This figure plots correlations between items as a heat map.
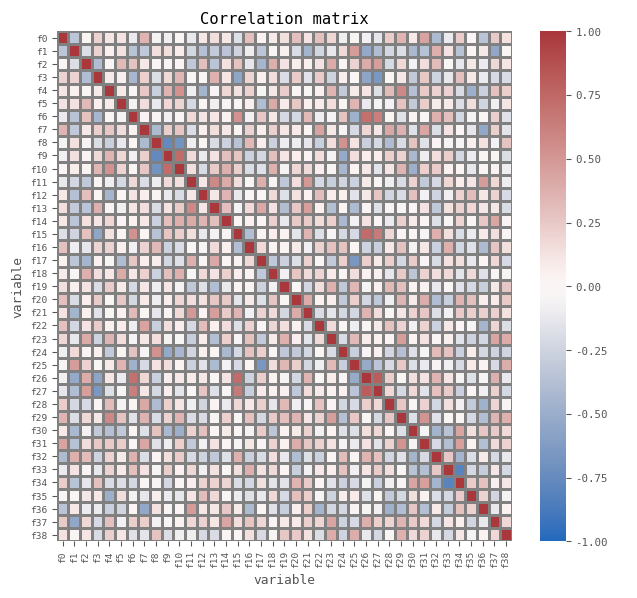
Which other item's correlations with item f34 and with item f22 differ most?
f33
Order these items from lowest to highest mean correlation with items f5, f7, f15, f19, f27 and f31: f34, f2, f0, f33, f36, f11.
f36, f11, f34, f33, f0, f2
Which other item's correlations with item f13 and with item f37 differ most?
f23
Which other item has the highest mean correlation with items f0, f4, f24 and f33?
f16
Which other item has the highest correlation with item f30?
f34
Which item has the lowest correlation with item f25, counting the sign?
f17
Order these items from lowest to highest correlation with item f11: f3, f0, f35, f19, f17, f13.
f19, f0, f3, f35, f17, f13
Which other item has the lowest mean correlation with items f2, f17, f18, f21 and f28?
f1
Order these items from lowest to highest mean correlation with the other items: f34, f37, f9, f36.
f36, f34, f9, f37
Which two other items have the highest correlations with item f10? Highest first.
f9, f4
